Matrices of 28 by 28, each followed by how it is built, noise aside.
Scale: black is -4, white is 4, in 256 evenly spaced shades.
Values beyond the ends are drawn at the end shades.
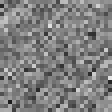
Hankel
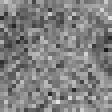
smooth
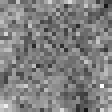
smooth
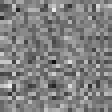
low rank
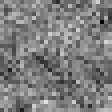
smooth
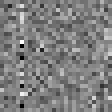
uneven columns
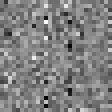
uneven columns
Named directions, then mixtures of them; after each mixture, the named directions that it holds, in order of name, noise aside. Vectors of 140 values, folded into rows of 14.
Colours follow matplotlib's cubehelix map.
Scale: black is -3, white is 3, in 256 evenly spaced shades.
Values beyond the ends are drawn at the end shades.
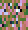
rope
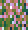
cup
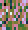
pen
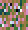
rope.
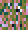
rope.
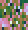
cup, pen, rope.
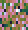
cup, rope.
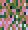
cup.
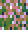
cup.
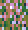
cup.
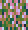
cup.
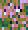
cup, pen, rope.
